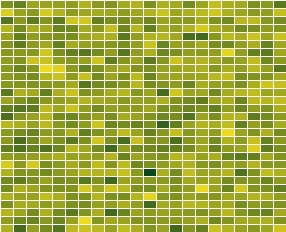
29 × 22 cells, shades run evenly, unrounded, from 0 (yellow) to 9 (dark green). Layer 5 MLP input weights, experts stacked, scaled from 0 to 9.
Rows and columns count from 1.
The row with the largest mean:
19
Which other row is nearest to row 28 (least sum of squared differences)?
3
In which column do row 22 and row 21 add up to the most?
12
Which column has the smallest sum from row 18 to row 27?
8
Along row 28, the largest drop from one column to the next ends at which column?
7
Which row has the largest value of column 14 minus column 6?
29
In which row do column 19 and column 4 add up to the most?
22
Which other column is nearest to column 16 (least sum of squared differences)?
15
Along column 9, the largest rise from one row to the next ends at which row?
23
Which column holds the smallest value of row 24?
16
